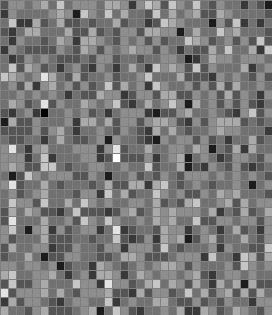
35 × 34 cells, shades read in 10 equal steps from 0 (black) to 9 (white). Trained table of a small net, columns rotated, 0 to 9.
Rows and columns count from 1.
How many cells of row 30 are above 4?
17
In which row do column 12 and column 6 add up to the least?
13
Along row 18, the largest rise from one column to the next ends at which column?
15
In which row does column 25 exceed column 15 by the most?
8
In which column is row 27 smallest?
24
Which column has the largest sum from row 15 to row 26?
2
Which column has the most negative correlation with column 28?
34
